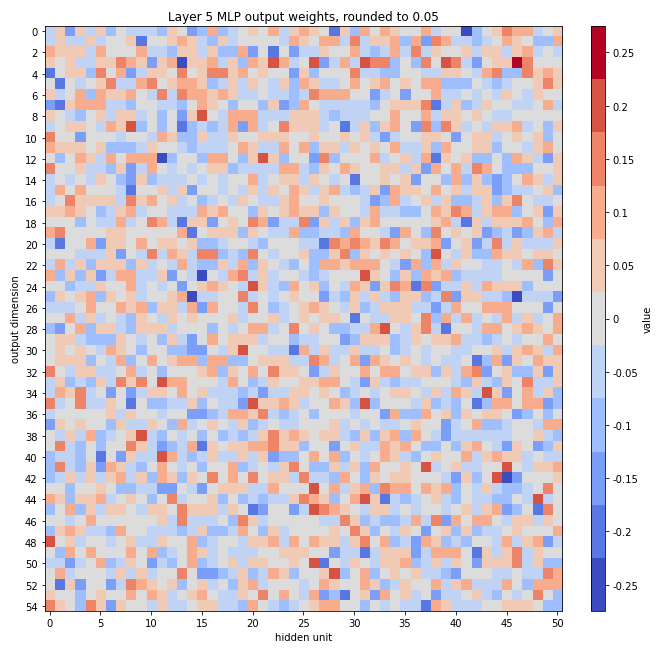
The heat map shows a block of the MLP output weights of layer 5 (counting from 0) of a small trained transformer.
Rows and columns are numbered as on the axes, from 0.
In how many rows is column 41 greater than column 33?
18
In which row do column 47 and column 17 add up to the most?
4
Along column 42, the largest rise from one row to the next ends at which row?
32
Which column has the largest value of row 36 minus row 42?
45
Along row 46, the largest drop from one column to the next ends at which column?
39
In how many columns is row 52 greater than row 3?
21
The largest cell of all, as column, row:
46, 3
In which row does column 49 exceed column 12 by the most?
43
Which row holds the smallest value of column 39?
28
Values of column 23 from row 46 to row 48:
0 -0.05 -0.05
